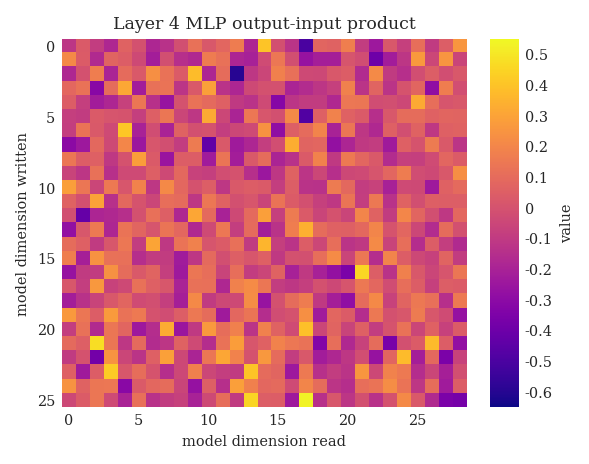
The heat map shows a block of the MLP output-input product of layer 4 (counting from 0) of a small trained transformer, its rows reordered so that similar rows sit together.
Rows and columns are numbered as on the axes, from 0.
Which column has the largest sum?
24
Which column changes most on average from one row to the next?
2
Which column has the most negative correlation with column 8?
21
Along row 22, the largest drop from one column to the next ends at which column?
25
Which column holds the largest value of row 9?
28
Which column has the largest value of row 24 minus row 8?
12
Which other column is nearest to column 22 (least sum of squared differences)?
6
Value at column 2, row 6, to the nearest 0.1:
0
